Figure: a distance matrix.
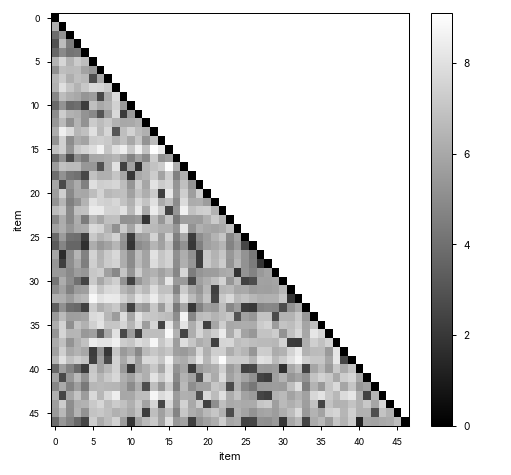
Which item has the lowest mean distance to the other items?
26
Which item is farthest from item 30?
15
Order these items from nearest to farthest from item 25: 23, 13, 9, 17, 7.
23, 9, 17, 7, 13
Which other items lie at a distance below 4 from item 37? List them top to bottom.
21, 31, 32
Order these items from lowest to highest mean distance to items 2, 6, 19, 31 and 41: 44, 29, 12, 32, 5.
32, 29, 12, 44, 5
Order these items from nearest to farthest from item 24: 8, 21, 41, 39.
8, 21, 41, 39
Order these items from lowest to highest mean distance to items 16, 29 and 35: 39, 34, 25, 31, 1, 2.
2, 34, 25, 31, 1, 39
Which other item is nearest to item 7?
38
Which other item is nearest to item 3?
0
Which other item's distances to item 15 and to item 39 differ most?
22
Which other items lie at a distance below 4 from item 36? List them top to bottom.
6, 9, 11, 17
